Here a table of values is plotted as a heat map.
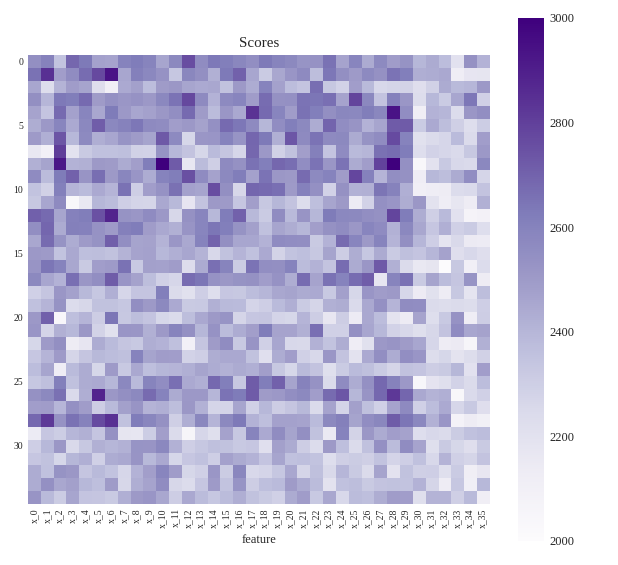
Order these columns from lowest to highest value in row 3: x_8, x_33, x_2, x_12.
x_33, x_8, x_2, x_12
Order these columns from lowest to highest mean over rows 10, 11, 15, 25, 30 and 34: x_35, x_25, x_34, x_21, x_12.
x_34, x_35, x_25, x_12, x_21
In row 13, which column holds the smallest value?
x_35
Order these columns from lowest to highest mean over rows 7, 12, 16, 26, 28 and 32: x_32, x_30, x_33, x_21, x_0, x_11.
x_33, x_32, x_30, x_11, x_21, x_0
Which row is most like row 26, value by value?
5
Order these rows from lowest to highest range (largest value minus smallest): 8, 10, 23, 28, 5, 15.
15, 23, 5, 10, 28, 8
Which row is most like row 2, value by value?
21
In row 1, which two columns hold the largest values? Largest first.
x_6, x_1
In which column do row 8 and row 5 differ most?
x_10
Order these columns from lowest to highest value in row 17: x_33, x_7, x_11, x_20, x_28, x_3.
x_11, x_33, x_20, x_7, x_28, x_3
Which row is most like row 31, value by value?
24
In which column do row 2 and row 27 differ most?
x_22
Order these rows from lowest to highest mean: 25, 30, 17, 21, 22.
22, 30, 21, 25, 17
